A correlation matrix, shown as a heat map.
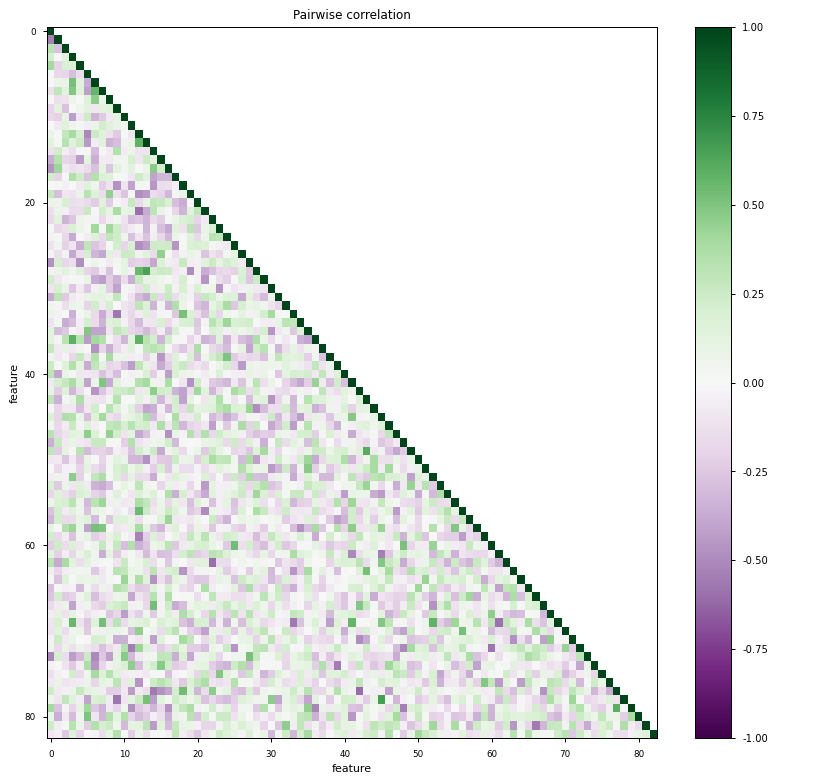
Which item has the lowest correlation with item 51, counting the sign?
30
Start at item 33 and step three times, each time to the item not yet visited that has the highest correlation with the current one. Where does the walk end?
79
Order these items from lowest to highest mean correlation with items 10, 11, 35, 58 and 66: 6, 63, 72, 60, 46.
6, 60, 72, 46, 63
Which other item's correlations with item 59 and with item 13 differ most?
12
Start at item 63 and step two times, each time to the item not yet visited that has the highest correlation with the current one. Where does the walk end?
49
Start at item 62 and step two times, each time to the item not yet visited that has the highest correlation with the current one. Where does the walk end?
78
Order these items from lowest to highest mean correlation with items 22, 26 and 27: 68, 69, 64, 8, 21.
69, 21, 8, 64, 68
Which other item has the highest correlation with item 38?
24
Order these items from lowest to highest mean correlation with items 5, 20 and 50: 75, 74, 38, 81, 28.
28, 81, 38, 75, 74
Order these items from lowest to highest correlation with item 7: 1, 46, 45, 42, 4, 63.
42, 63, 46, 4, 1, 45
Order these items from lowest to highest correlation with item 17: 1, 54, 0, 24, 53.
54, 1, 53, 24, 0
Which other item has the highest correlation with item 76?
59
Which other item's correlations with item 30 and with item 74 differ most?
46
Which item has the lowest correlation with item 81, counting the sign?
66
